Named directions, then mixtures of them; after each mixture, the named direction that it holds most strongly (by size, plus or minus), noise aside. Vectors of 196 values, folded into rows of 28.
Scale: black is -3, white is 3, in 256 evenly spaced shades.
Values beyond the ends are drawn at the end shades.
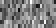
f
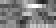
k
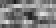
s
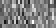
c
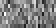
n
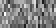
n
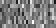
c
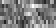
k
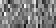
n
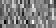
c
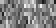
n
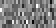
c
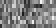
c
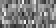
n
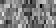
f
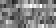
k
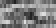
s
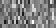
c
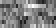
k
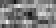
s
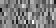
c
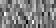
n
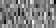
c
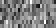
f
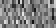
c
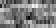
s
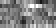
k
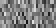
n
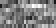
s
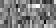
f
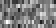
f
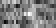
s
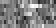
k
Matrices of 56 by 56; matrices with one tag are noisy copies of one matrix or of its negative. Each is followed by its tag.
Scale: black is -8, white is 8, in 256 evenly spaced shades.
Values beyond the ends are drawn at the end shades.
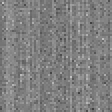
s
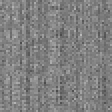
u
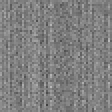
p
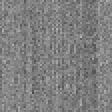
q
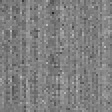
u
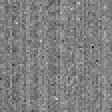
u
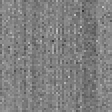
q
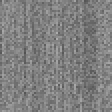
q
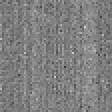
q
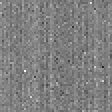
p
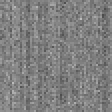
u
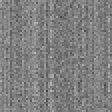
p
